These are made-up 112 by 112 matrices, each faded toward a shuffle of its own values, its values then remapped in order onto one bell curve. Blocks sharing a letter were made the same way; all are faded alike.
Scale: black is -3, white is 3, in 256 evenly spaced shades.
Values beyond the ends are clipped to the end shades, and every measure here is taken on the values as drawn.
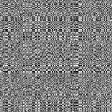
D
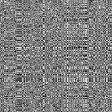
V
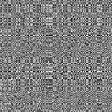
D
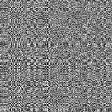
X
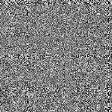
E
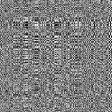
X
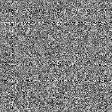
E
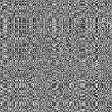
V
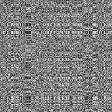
X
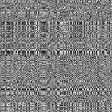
D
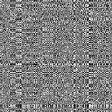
V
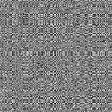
D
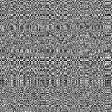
D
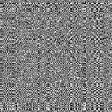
V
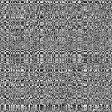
D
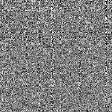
E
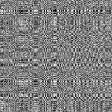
D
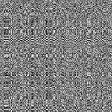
X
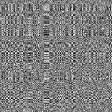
V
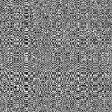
V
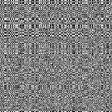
D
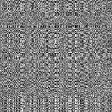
X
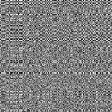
D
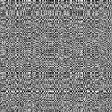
D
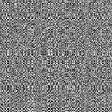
X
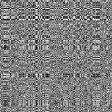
V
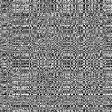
D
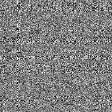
E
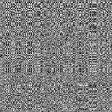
X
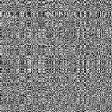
X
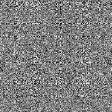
E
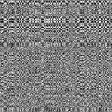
D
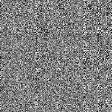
E
